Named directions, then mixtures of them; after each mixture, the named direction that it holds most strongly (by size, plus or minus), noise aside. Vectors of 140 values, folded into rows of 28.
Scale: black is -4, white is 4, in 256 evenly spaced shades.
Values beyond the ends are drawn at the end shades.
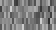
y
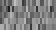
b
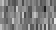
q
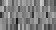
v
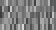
y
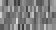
v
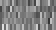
y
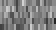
b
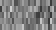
y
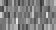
v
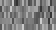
y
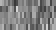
q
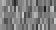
q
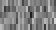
q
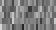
y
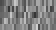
b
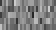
v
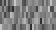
b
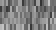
b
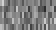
q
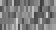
v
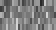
v
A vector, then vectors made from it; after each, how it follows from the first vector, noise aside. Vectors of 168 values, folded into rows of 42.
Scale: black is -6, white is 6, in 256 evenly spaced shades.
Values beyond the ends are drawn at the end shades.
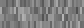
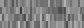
reversed, negated.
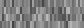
reversed, negated.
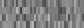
reversed, negated.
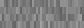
reversed, negated, shrunk.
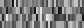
reversed, negated, scaled up.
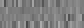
reversed, negated, partly zeroed.
